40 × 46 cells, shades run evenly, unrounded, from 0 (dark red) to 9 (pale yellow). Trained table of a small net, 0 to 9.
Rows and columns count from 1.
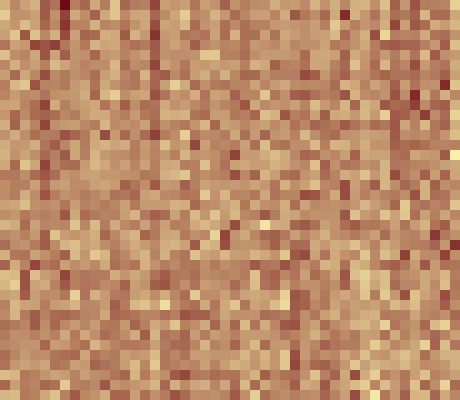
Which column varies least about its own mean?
9
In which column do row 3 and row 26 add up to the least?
7
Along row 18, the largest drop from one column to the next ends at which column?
40
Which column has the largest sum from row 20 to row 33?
37
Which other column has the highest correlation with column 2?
5
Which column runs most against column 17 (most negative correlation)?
45
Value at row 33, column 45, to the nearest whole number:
8
